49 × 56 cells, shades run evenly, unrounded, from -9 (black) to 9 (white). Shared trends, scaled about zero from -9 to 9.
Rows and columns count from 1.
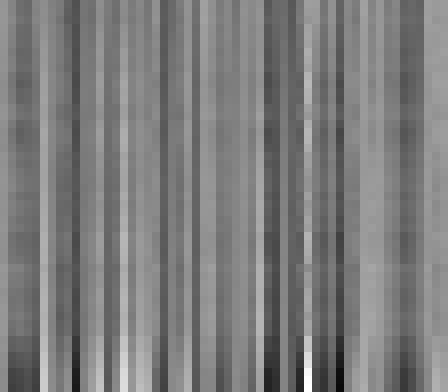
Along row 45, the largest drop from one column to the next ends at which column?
40
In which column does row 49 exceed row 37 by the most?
39
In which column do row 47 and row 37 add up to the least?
43
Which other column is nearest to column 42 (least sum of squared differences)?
29
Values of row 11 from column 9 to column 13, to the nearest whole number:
-1 -4 0 0 2
